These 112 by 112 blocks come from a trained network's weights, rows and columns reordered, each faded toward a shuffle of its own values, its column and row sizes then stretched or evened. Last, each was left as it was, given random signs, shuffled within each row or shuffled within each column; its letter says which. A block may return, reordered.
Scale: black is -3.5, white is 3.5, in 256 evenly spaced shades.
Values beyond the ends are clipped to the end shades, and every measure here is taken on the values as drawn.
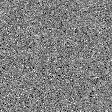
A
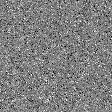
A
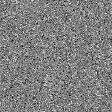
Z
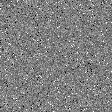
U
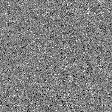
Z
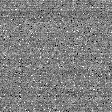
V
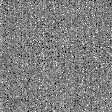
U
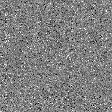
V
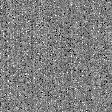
U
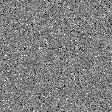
Z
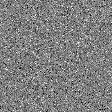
U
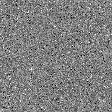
U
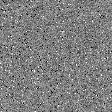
Z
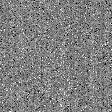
U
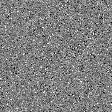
A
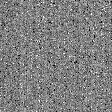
U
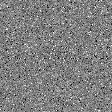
Z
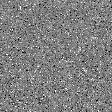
Z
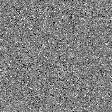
Z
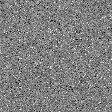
Z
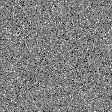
A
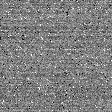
A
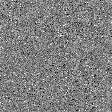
Z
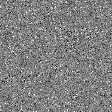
Z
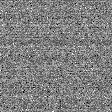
V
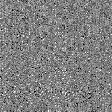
V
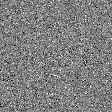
A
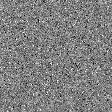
A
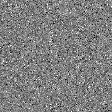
V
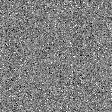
U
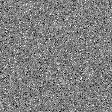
U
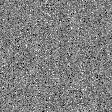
U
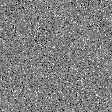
U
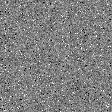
U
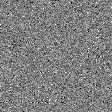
Z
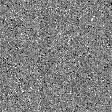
U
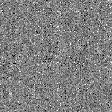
V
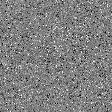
Z
